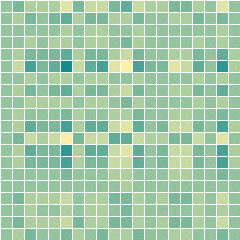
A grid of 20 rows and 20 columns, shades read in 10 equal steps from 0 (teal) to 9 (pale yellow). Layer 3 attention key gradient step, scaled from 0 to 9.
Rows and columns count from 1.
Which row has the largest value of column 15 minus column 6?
6
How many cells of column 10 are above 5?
10
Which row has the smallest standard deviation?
16
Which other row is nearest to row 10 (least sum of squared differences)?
20
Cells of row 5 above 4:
11
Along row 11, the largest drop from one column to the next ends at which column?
12
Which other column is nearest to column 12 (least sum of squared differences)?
9
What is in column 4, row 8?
5
